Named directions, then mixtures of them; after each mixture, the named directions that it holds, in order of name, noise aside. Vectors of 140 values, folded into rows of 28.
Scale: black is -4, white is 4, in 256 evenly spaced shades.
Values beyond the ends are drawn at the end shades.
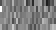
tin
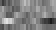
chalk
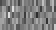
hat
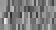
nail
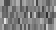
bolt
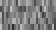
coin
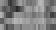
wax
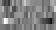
bolt, chalk.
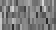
coin, hat.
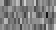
bolt.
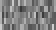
bolt, coin, tin.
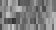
chalk, coin, wax.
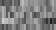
chalk, hat.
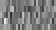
nail.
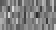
hat.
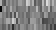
chalk, coin, tin.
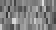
coin, hat, wax.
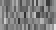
bolt, hat, tin.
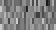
bolt, hat, tin.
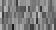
coin.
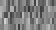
nail.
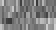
bolt, chalk, hat.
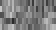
chalk, tin, wax.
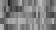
wax.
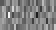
hat.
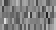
bolt.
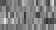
bolt, chalk, hat.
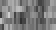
wax.
